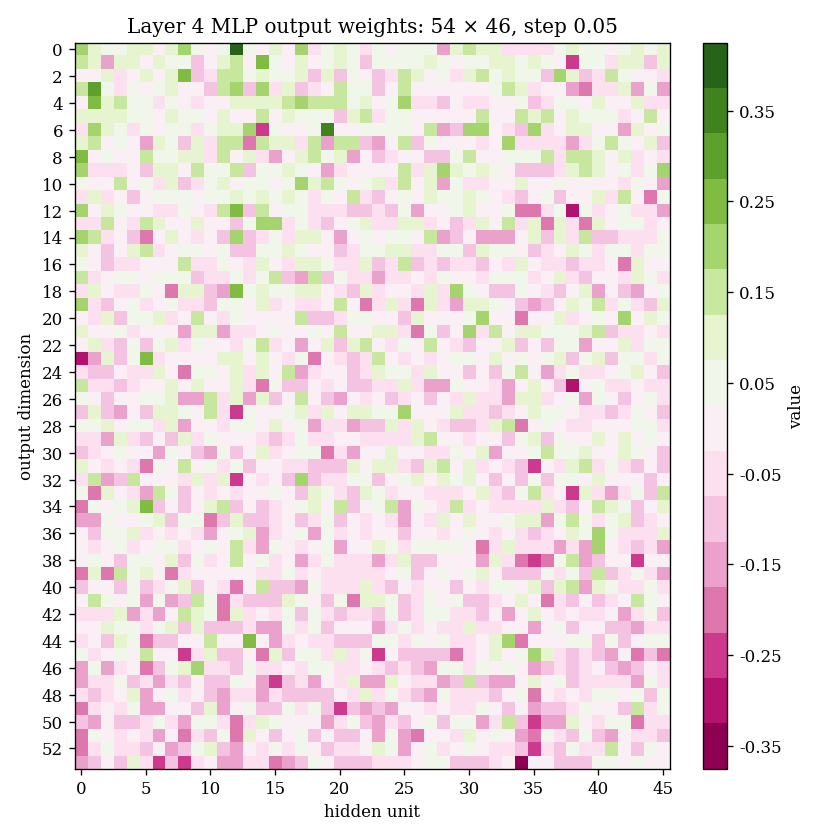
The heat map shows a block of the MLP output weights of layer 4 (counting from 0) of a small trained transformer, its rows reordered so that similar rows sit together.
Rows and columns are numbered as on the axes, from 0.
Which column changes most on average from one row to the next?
38
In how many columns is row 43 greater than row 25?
17
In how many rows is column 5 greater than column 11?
21
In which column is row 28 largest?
33
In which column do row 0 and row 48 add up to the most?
12
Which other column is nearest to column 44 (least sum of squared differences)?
41
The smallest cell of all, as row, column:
53, 34
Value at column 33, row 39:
-0.1
